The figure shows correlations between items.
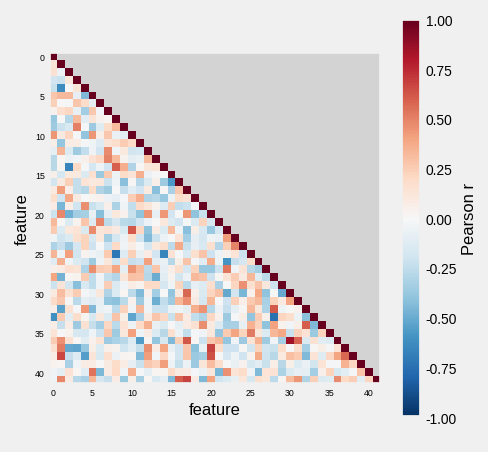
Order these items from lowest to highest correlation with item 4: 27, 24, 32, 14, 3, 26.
27, 26, 14, 3, 24, 32
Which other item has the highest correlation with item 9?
3
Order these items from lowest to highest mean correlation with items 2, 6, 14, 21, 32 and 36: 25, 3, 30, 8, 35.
35, 8, 25, 3, 30
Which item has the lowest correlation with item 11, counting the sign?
36
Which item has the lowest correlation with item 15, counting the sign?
16
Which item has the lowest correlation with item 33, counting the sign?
28
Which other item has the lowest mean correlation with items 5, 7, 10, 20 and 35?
4
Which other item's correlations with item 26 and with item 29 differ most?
30
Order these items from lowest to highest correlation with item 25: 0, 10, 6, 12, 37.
37, 6, 12, 10, 0
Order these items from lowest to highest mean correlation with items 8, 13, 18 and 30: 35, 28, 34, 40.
35, 28, 34, 40
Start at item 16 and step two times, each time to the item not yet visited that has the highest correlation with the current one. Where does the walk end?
17
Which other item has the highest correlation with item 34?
32
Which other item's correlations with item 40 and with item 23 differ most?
5
